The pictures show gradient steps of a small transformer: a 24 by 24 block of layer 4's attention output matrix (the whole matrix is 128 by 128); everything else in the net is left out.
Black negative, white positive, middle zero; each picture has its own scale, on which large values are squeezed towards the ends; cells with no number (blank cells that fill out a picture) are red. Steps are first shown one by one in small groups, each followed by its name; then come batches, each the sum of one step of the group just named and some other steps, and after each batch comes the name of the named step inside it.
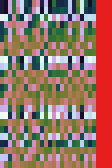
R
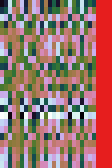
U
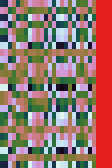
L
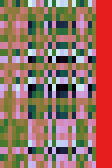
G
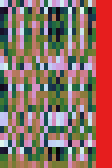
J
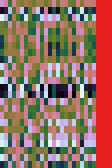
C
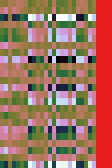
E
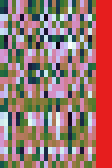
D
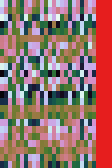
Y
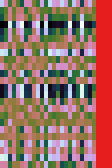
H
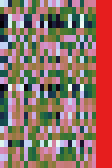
H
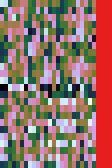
C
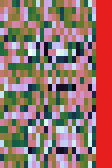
G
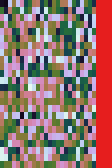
R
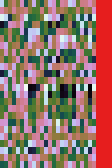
Y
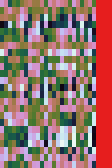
H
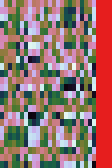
Y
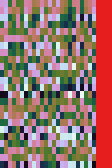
Y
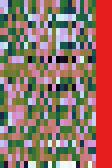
E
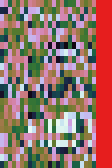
C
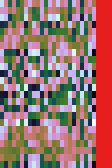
Y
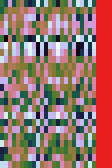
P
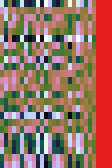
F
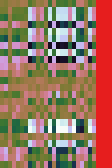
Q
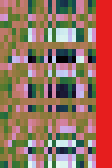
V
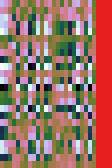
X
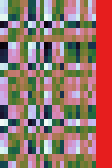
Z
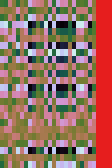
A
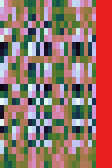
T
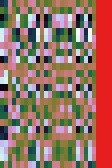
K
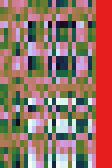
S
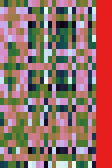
A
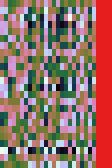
A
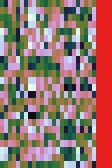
K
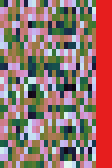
A
